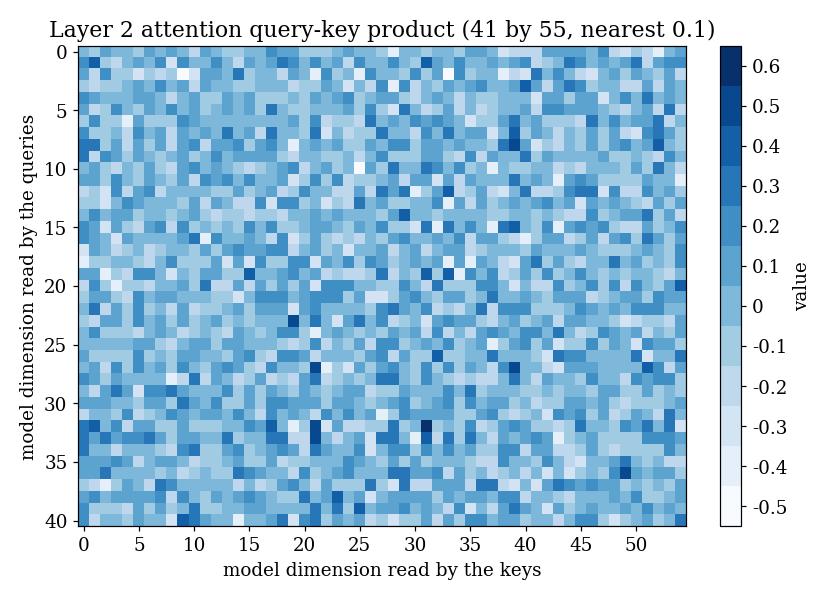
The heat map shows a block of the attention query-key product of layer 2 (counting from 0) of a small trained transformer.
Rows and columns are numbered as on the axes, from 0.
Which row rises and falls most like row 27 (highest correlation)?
7
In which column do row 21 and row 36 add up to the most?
49
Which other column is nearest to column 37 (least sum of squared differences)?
43
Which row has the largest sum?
1
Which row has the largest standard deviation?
32
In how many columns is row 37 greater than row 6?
20
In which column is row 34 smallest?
26
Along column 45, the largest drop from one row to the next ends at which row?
13
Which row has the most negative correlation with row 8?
0
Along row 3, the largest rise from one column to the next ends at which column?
29
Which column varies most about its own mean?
21
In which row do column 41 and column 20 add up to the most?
18
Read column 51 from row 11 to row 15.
0.1 0.2 -0.2 0.3 0.1
